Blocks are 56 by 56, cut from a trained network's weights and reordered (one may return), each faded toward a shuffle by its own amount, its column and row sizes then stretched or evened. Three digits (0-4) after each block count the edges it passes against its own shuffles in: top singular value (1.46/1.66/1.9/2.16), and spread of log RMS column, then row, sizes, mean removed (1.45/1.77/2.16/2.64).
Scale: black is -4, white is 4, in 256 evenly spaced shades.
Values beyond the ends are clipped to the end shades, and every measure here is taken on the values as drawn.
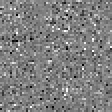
0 2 0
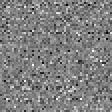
2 0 2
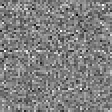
2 1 1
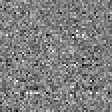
2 1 2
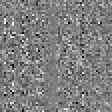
1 4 2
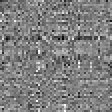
4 3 2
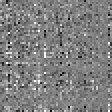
2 4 3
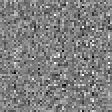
1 3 1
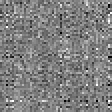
3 3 2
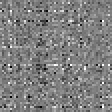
2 3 4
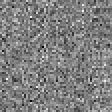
3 2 0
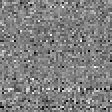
1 0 4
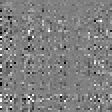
1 4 4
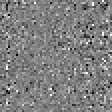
1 3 0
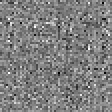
1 2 2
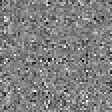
0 3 3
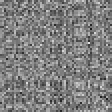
4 0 1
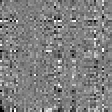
4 4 2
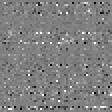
0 0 4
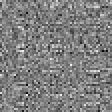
3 2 2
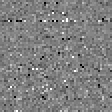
1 0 2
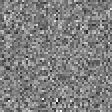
3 0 1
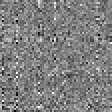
2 3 1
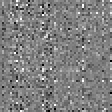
0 4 2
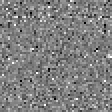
0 0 0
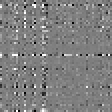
4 4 4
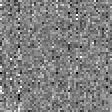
0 4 0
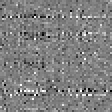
4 2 3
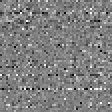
2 0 3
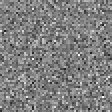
0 0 1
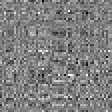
4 1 4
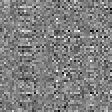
4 3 2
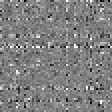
3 3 3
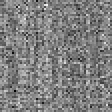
3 0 0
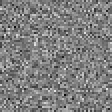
3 0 1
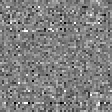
0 1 4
